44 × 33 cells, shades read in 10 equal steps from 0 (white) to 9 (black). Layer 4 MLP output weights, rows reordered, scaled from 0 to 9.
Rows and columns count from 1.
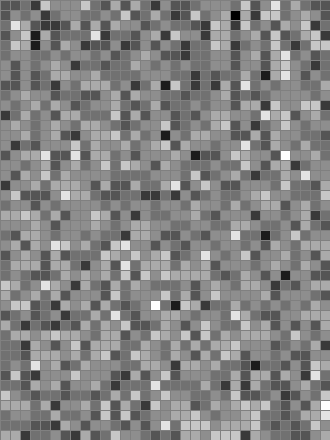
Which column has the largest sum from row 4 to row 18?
27
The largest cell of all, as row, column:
2, 24
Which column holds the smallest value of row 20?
7
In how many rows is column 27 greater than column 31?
21
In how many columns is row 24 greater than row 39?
12
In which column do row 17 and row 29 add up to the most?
30
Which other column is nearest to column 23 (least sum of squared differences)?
22
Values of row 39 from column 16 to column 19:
1 5 5 5
